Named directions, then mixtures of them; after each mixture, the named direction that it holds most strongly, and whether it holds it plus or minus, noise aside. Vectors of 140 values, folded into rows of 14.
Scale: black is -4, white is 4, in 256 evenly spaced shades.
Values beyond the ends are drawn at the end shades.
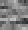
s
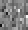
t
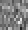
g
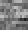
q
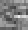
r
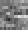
r, plus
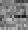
r, minus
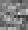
r, minus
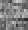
q, plus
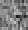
r, minus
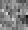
t, minus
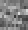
r, minus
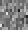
t, minus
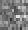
r, plus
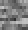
s, minus
